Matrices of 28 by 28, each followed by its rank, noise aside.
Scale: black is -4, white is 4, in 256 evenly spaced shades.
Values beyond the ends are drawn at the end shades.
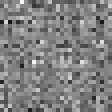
six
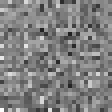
five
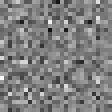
four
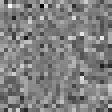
six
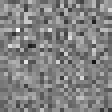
six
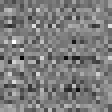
four
